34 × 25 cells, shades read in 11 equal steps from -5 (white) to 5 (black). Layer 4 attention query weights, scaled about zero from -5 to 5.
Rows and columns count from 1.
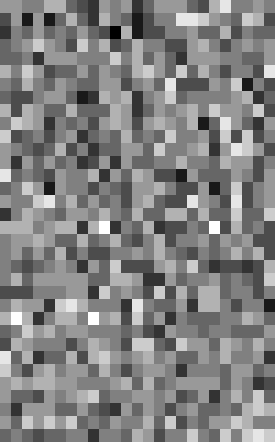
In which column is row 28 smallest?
1
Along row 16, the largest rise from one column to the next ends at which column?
23
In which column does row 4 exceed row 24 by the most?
7
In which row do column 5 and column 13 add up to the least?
16
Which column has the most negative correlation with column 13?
12
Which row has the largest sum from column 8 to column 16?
3
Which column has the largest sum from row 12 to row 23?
24
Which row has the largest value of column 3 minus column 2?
2
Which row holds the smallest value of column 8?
4
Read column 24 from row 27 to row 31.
-2 -1 1 3 -3
